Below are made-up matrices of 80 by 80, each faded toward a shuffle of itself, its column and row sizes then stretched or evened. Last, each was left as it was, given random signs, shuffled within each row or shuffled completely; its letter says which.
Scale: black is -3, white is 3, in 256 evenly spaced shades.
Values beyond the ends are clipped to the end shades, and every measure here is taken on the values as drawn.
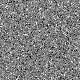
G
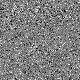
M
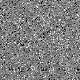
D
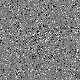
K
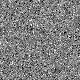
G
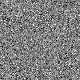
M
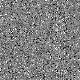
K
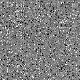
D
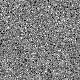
G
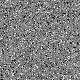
G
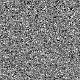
K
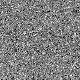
M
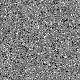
G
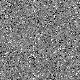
K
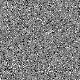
K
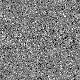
M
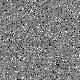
G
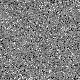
M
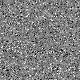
M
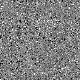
K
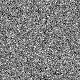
G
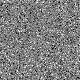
G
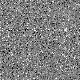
K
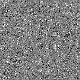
D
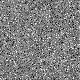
G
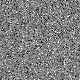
G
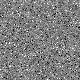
G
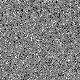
M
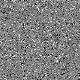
K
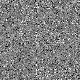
K
